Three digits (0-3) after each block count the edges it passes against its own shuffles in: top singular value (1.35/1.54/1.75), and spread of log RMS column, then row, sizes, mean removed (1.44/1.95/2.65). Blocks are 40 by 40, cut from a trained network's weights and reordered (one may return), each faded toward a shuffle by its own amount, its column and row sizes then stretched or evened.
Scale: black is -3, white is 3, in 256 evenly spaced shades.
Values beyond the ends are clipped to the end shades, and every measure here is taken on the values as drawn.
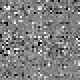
1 1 2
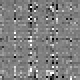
2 3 1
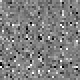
0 2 1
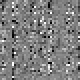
1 3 1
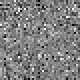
0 2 1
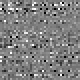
0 1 3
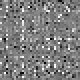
2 2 2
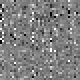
2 2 1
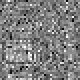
3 0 0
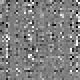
2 3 1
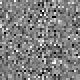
2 1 0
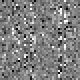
1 3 0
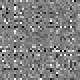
3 2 2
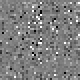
0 2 1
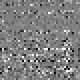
1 1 3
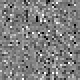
0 2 0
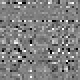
3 2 3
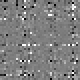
1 2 2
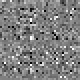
2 1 2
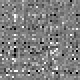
2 1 2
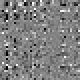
3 2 1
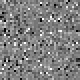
0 1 1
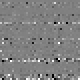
2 0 3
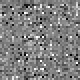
0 1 2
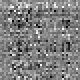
2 3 1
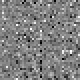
0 2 0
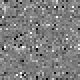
0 1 2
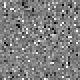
0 1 0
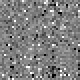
1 0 1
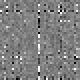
3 2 1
